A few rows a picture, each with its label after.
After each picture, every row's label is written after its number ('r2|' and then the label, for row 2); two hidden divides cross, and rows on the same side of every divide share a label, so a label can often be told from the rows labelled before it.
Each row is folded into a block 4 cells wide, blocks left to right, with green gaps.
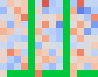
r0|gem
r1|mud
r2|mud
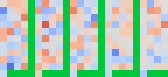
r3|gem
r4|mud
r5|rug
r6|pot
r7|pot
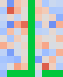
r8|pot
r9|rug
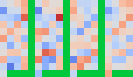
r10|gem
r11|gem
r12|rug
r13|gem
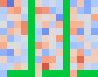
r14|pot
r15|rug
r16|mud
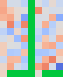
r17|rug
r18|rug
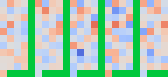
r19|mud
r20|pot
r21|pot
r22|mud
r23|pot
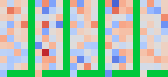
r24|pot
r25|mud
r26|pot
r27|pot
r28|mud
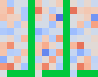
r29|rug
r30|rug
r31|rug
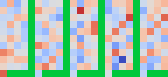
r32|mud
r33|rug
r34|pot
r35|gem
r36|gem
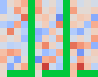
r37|gem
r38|rug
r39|rug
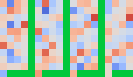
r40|pot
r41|mud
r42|gem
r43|gem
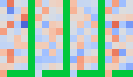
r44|mud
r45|pot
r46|rug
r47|mud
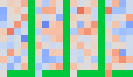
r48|gem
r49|pot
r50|pot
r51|mud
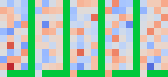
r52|rug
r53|pot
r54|gem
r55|mud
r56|gem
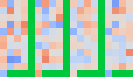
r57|pot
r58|mud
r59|pot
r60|pot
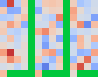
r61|mud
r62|gem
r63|rug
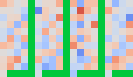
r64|rug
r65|gem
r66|pot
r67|rug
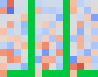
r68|mud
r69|rug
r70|rug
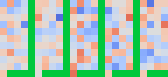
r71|mud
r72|rug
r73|mud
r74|gem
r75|pot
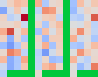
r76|gem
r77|pot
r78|gem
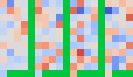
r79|pot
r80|rug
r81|mud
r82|gem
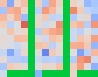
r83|pot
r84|pot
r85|rug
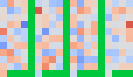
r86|mud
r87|rug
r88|pot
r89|pot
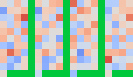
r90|gem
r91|gem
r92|pot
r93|gem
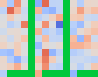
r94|pot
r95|mud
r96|pot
